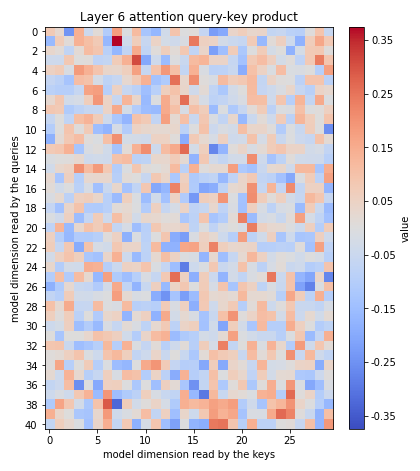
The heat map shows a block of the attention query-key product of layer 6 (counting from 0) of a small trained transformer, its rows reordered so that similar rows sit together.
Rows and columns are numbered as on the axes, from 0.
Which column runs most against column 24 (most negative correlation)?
20
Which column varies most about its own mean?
7
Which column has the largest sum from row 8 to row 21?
21
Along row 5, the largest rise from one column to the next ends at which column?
13
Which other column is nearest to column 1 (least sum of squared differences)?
24
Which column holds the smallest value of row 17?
15
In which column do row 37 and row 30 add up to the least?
16
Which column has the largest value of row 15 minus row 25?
29
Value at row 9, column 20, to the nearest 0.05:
-0.15
